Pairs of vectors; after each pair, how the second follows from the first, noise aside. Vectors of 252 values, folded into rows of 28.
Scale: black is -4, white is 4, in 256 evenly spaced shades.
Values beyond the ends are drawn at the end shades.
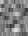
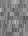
wrapped around, shrunk.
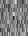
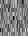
copied.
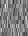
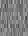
negated, shrunk.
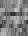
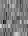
wrapped around, negated, partly zeroed.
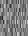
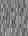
wrapped around, shrunk.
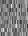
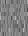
wrapped around, shrunk.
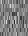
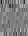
negated, partly zeroed.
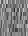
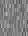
wrapped around, negated, shrunk.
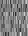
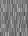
negated, shrunk.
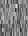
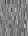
wrapped around, negated, shrunk.
